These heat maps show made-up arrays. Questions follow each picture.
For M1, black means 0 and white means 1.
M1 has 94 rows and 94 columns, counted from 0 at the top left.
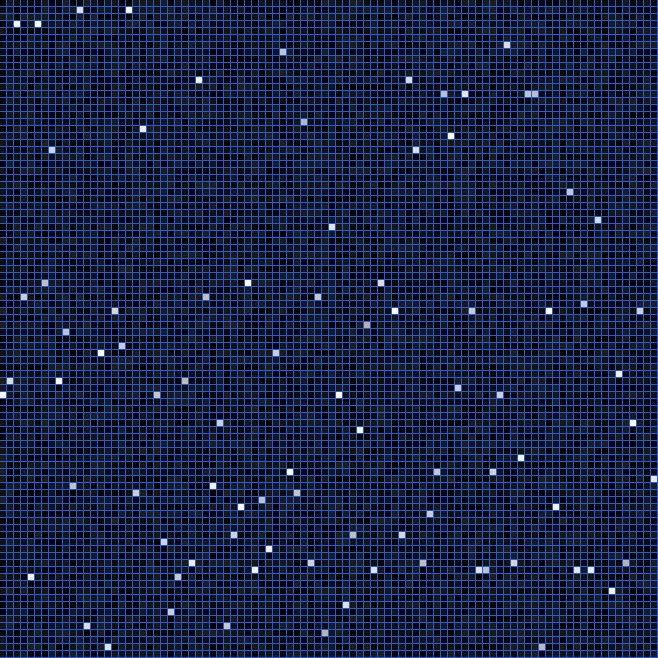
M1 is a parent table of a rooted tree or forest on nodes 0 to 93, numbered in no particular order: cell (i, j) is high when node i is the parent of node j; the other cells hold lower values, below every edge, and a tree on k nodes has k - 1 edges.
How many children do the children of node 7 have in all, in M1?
3
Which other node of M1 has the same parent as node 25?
4
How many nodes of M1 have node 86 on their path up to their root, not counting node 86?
4
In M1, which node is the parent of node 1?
54
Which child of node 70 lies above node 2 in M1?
42
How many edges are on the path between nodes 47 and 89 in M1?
2
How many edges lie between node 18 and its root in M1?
5
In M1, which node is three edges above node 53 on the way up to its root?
80
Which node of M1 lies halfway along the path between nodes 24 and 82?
84
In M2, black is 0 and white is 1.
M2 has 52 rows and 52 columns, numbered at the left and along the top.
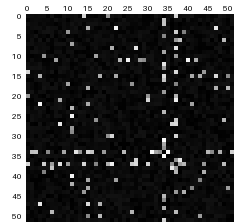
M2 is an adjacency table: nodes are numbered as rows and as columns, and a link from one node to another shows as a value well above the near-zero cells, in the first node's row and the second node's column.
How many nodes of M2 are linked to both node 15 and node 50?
2
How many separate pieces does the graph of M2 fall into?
3
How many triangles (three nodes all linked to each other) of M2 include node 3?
2
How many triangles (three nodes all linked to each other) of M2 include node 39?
2
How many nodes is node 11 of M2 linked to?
7
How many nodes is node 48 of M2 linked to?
1
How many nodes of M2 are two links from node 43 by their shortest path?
5
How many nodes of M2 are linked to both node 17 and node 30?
1
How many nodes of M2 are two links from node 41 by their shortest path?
5
